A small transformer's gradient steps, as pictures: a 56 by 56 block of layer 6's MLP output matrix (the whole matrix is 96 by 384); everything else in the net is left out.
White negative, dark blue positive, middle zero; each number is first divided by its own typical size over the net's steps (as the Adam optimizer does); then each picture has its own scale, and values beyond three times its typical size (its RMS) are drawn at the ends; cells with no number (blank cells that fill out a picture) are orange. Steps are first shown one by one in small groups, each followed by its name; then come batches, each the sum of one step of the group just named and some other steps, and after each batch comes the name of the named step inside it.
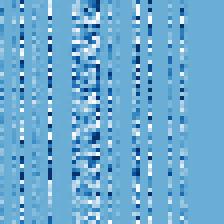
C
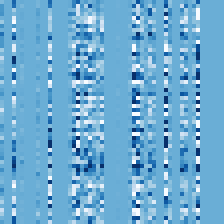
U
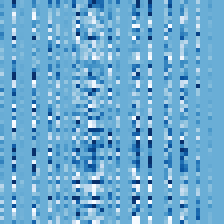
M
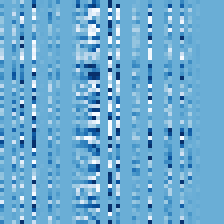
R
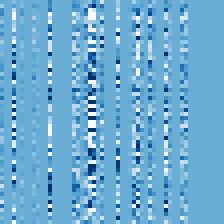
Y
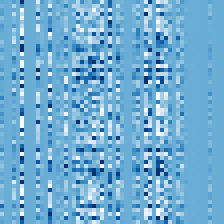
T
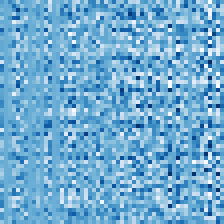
C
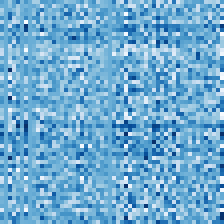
U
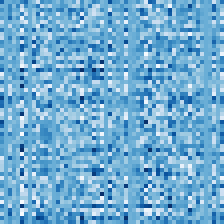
T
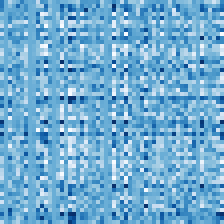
C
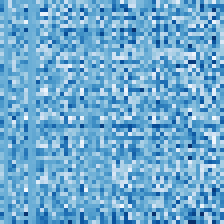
C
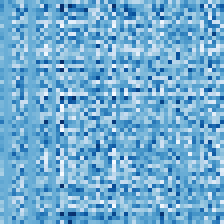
Y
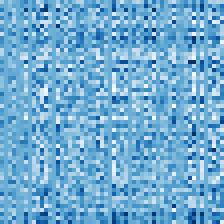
Y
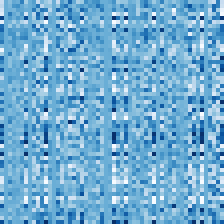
C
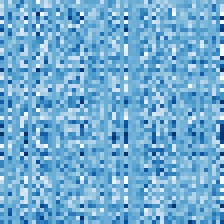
T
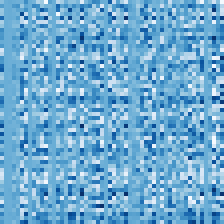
R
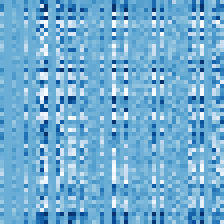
M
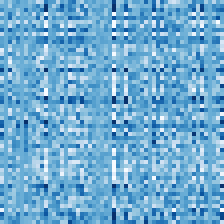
U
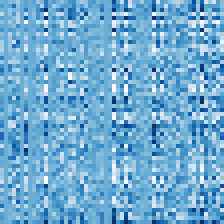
M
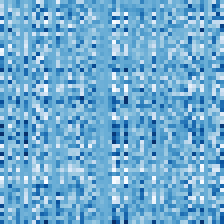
Y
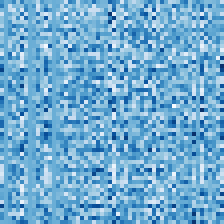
T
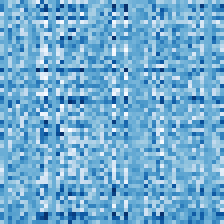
T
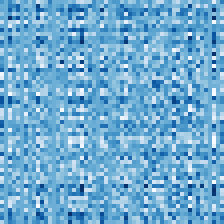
M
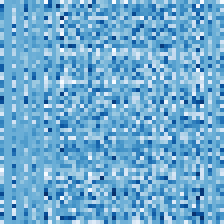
M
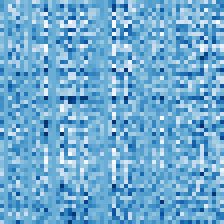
R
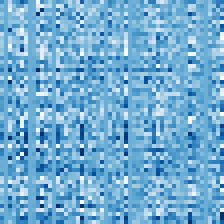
T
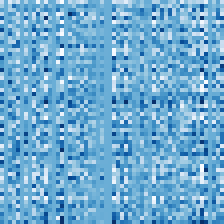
Y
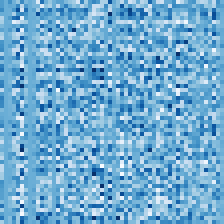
T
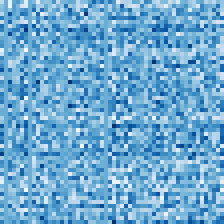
C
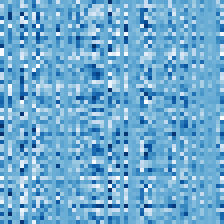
R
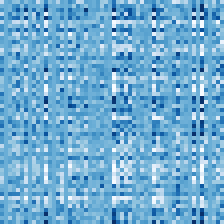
C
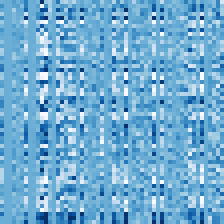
C
